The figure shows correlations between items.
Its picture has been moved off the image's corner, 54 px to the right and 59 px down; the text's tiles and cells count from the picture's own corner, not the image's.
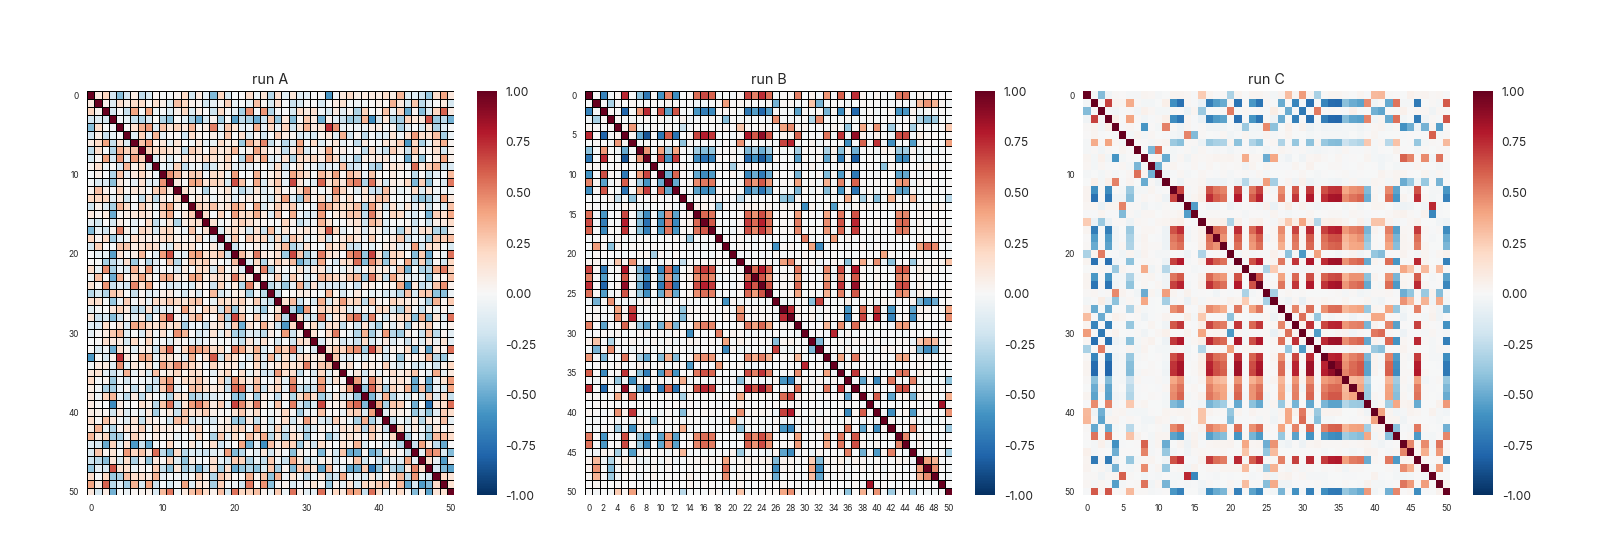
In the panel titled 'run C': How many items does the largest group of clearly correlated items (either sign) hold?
25
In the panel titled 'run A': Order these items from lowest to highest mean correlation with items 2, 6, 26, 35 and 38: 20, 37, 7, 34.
37, 20, 7, 34
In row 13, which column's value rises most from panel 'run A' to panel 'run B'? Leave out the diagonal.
45
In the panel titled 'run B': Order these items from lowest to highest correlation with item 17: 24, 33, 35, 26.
26, 33, 35, 24
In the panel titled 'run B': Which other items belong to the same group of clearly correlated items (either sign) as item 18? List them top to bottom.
14, 30, 34
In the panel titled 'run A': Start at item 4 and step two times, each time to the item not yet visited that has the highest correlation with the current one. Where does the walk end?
17
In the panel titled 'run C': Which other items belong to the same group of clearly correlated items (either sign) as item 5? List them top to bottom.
14, 15, 48
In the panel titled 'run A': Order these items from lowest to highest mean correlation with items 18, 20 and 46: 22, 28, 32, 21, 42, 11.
22, 42, 21, 32, 11, 28
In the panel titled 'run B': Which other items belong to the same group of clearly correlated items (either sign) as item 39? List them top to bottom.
49
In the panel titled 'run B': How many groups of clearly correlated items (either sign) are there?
6
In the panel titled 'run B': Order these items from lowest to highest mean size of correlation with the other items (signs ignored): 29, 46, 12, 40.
46, 40, 29, 12
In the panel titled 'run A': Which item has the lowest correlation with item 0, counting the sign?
33
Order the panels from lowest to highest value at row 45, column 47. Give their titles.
run B, run C, run A
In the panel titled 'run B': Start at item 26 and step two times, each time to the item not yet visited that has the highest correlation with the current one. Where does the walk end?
3
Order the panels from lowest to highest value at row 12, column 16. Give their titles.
run B, run A, run C
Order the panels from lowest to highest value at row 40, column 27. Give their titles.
run C, run A, run B
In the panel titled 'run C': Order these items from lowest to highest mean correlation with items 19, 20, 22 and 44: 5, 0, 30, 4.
4, 30, 0, 5
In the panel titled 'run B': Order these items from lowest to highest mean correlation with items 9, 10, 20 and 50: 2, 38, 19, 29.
29, 19, 38, 2
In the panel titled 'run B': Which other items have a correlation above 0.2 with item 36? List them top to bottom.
13, 42, 45
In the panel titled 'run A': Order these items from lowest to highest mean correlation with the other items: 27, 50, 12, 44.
44, 27, 12, 50
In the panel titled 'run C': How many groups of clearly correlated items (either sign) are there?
5
